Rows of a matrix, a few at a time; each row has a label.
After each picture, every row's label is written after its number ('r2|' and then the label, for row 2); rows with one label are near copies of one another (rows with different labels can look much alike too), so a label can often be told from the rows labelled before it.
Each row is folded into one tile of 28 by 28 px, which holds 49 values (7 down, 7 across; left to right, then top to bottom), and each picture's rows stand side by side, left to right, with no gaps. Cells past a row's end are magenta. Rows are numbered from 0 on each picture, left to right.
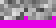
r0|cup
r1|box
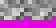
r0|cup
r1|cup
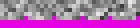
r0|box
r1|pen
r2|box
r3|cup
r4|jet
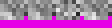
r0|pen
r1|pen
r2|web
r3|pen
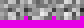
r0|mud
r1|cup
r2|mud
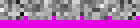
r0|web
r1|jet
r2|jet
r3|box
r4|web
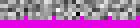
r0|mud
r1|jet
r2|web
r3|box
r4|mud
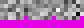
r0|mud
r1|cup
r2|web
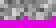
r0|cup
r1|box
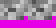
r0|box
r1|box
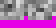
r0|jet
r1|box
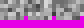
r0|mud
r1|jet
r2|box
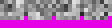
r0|jet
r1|pen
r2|jet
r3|web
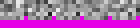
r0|jet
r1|web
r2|web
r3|box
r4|mud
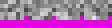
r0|mud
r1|cup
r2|pen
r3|pen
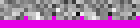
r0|cup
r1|pen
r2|web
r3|pen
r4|web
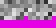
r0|cup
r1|web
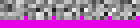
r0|jet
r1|mud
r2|mud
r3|web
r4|web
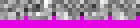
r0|mud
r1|jet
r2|pen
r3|jet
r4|pen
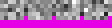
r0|mud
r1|pen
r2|jet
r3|web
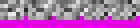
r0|mud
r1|box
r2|box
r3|web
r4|web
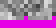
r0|pen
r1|jet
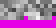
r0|box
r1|pen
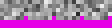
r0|cup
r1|jet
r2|web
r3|box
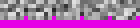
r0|mud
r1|mud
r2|jet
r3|box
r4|cup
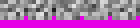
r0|mud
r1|mud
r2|box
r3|jet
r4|mud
